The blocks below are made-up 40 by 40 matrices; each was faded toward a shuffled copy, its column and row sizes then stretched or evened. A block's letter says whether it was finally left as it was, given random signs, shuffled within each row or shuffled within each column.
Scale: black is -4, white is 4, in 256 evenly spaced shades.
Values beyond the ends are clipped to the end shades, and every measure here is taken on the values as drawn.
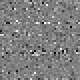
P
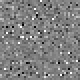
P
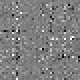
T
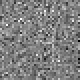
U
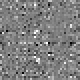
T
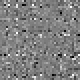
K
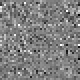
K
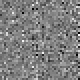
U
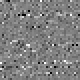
P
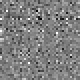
K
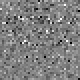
P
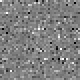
P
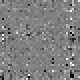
K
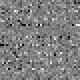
P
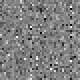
U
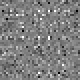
T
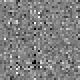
K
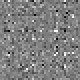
K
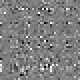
T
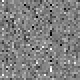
U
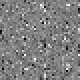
U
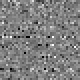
P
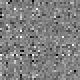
K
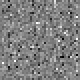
U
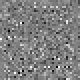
K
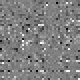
T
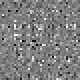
T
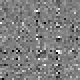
K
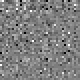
T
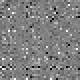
T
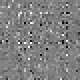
K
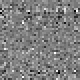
K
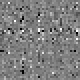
K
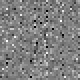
U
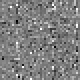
U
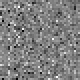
U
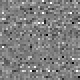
P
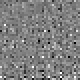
T
